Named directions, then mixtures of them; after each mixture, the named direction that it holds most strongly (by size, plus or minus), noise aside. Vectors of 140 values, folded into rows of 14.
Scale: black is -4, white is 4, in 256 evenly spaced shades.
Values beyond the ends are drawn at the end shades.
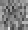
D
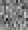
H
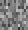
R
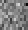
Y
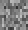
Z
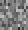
R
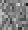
Y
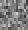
R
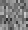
H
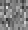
H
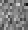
Y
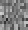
H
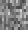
Z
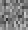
H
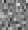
Y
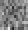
D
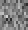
H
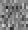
D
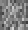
D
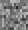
Z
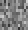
R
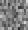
R
